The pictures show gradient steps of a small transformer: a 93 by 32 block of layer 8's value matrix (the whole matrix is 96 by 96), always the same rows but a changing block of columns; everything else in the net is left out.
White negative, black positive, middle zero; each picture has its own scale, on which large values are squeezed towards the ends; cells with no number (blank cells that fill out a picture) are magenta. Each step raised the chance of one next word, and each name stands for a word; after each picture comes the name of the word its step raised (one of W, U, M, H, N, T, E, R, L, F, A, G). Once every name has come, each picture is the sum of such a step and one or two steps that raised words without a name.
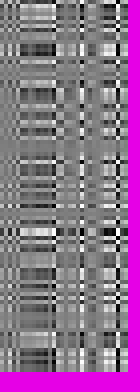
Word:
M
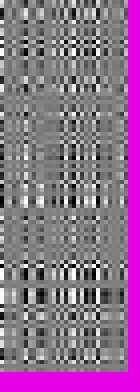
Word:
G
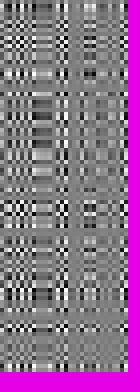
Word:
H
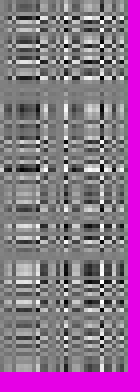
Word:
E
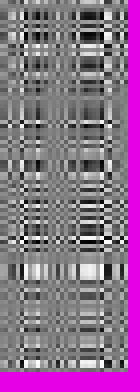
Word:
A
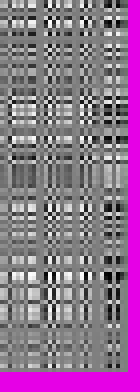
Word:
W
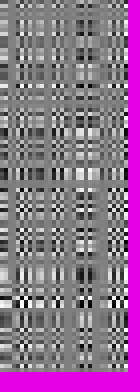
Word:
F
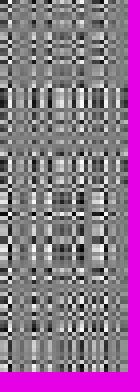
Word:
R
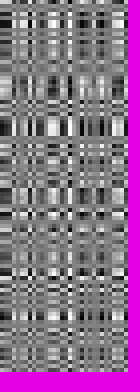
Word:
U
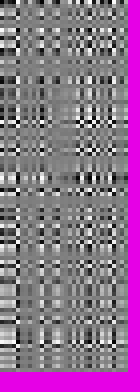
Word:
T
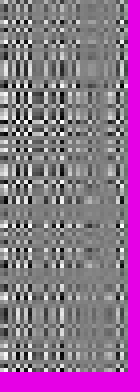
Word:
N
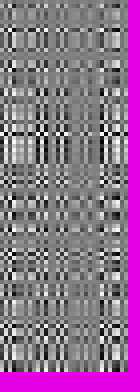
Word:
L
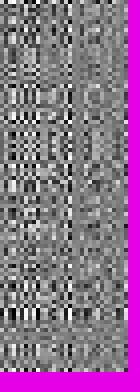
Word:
N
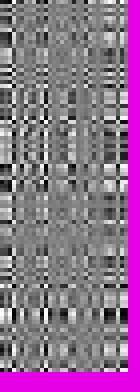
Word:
N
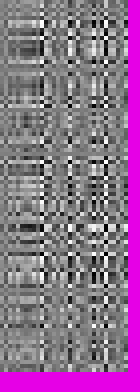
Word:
W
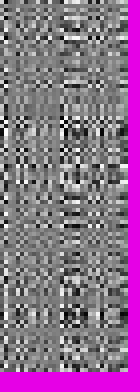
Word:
T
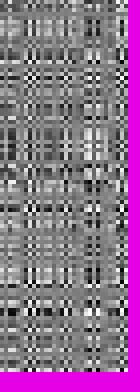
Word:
E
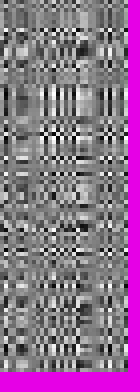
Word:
L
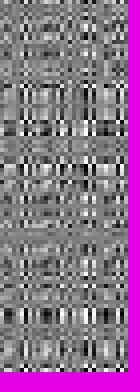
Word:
N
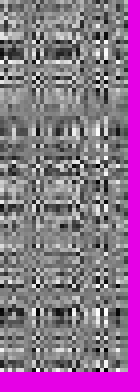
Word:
E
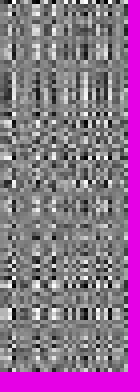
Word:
U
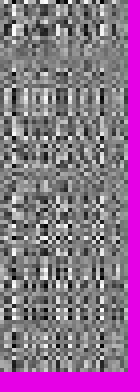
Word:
A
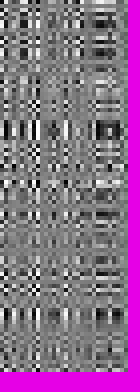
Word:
U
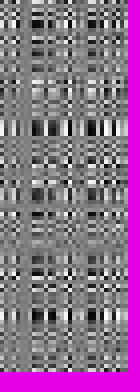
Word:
U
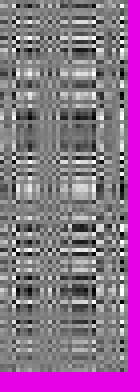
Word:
H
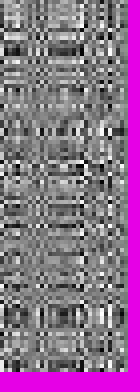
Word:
M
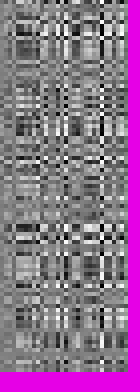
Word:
W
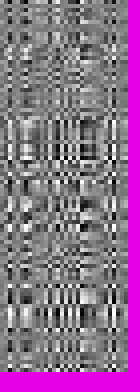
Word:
G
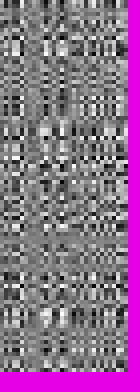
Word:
W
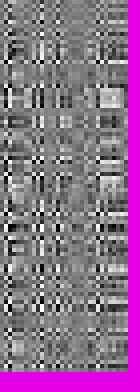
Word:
R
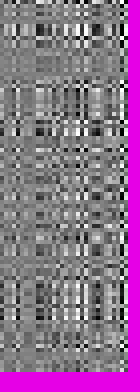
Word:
T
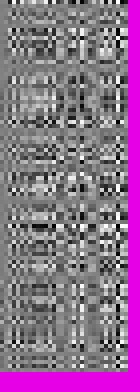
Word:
T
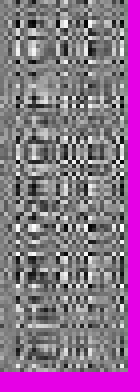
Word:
W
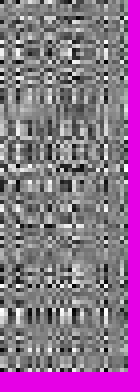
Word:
E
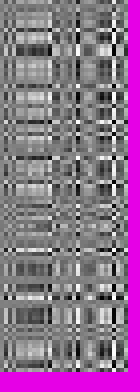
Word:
N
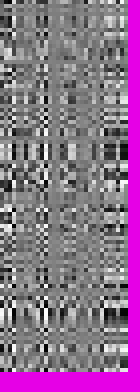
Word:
F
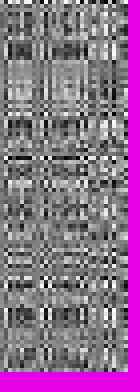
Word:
U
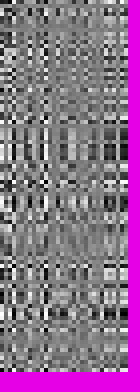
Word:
G
